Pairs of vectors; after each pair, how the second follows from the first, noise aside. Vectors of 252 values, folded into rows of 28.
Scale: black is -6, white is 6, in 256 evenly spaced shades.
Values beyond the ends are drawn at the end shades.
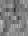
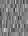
sign-scrambled.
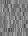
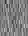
sign-scrambled.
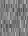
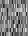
reversed, negated, scaled up.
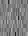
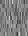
reversed, negated.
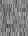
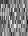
wrapped around, scaled up.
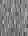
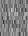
sign-scrambled.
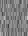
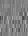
reversed, negated, partly zeroed.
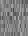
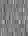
reversed, negated, partly zeroed.
